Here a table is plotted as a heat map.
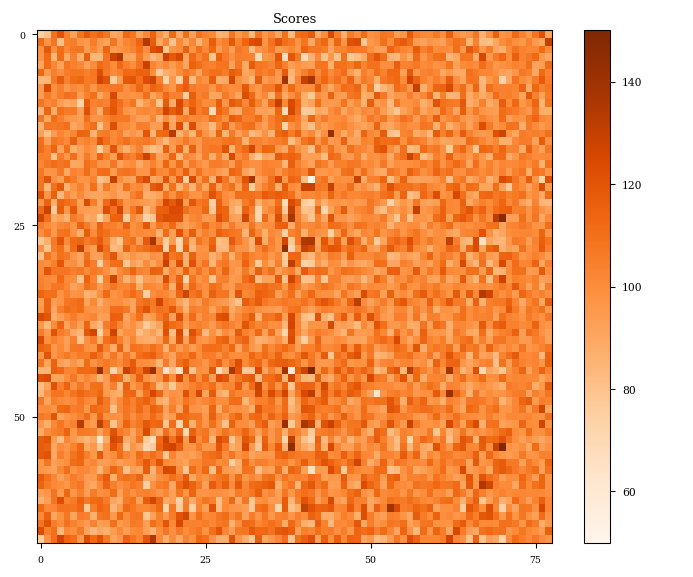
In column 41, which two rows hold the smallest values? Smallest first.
19, 57
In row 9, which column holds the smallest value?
6
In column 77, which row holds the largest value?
1
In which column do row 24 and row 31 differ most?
70
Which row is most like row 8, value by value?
52
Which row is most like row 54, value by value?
24
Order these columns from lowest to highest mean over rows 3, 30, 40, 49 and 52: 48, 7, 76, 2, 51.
48, 2, 76, 7, 51
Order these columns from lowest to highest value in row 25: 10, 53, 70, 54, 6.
53, 70, 54, 10, 6
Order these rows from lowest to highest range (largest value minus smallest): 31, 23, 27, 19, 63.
31, 63, 23, 27, 19
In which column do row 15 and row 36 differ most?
16
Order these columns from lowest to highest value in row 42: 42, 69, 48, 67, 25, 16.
69, 67, 42, 25, 16, 48
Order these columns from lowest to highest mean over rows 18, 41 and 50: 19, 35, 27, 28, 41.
19, 28, 27, 35, 41
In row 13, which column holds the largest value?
44
